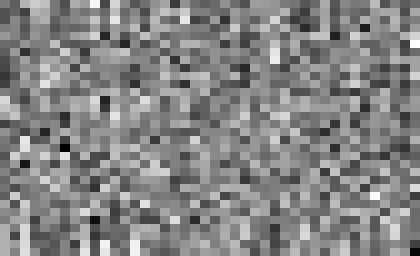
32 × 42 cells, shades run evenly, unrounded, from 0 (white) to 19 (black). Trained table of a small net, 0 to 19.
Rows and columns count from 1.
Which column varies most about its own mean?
3
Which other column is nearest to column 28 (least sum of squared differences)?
12
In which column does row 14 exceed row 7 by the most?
37
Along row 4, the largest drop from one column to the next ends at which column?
38
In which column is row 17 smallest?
30
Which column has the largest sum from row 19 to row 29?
10
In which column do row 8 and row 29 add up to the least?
40
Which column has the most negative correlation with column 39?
35
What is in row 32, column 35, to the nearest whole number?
4
